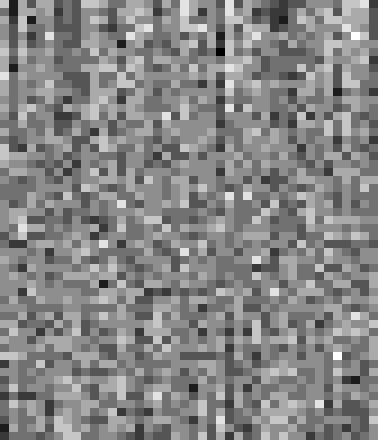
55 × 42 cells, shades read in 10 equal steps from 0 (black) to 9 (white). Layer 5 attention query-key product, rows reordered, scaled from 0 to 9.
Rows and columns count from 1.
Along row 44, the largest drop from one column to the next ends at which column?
26
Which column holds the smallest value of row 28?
11
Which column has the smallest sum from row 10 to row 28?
25
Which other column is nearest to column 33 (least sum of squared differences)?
42
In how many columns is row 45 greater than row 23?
15
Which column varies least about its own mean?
24
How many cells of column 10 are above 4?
30
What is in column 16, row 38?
3
